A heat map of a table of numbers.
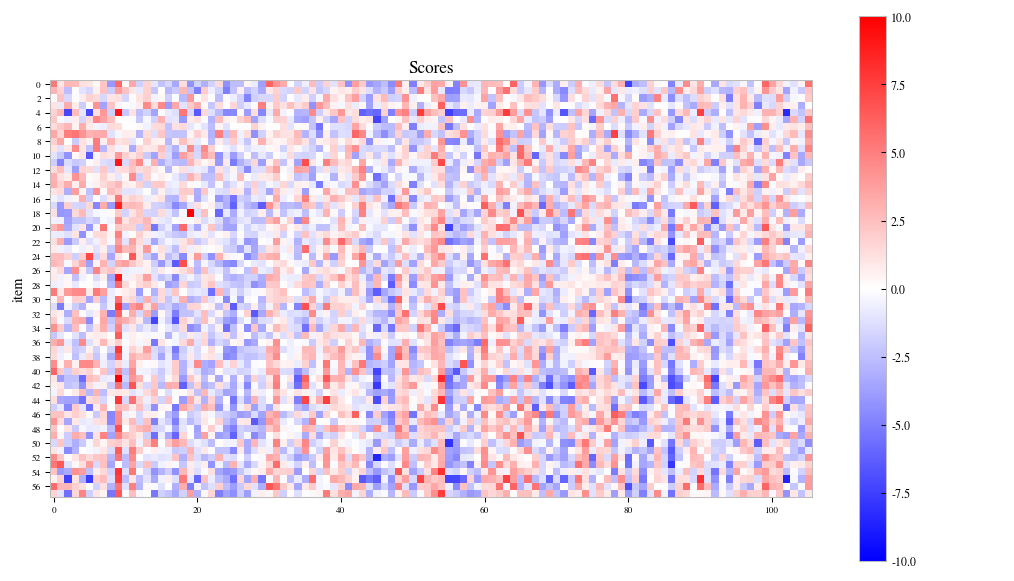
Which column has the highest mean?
9
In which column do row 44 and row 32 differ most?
54
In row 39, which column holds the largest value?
57
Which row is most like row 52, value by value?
40
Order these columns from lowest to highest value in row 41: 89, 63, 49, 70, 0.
63, 70, 89, 0, 49
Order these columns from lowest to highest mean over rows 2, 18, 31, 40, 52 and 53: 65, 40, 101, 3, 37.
37, 3, 40, 65, 101
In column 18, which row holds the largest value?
25
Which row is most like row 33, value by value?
49
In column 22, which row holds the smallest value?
29
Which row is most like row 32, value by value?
47
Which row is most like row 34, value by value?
1
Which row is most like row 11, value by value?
31
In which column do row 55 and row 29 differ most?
2
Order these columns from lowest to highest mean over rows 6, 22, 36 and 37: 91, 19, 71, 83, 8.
83, 71, 91, 8, 19
